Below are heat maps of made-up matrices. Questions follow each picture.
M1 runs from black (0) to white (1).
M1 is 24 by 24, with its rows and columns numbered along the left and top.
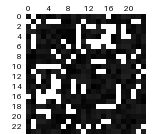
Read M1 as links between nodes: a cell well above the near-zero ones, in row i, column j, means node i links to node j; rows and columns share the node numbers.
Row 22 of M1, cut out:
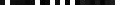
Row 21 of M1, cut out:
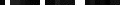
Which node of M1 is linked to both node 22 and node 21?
node 1
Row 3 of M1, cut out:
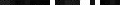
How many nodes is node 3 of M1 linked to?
4
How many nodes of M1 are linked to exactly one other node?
1
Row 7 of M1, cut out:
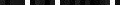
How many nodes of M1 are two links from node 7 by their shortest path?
8
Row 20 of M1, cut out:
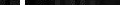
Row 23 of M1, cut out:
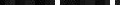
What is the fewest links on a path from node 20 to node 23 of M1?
4
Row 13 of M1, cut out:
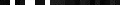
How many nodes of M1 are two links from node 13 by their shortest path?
10
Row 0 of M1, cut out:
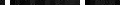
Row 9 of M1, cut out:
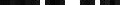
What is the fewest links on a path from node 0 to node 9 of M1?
4
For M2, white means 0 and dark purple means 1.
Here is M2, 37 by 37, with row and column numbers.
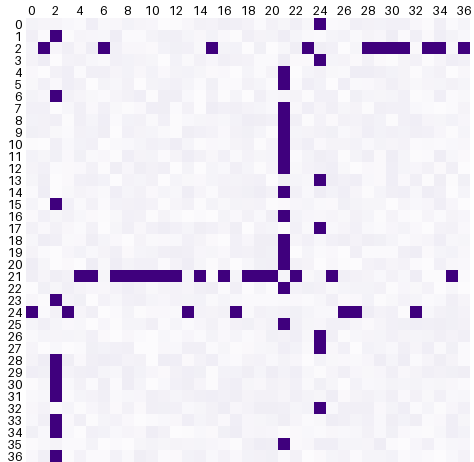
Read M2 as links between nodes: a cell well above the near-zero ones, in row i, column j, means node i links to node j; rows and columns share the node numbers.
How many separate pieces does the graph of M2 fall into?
3
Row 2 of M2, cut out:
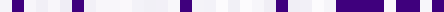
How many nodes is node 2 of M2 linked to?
11
